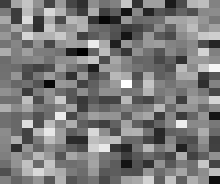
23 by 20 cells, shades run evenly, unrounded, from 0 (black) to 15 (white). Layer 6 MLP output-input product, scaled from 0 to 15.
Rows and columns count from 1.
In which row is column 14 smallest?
2
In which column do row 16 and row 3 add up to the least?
10
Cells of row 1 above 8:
10
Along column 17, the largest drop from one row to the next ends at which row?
17
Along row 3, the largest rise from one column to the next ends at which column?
3
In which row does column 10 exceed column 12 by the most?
19
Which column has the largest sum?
6
